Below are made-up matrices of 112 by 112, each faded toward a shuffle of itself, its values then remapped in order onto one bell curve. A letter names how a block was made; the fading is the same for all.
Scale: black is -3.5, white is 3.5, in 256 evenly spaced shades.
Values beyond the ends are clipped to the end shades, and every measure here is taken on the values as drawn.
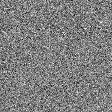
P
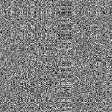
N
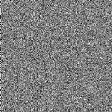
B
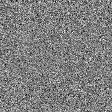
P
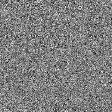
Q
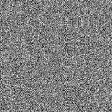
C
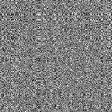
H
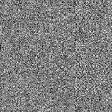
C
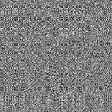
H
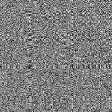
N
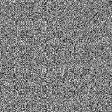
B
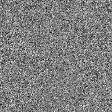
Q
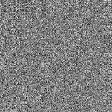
C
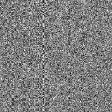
B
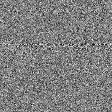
P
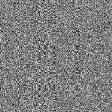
B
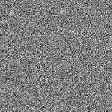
C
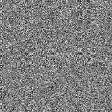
C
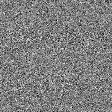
P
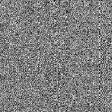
B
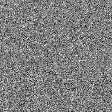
Q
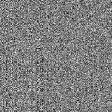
C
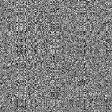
N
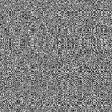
H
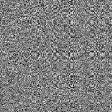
N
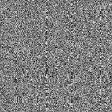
B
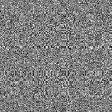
N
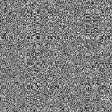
H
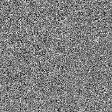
Q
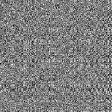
N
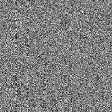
B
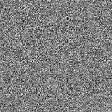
C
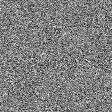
P
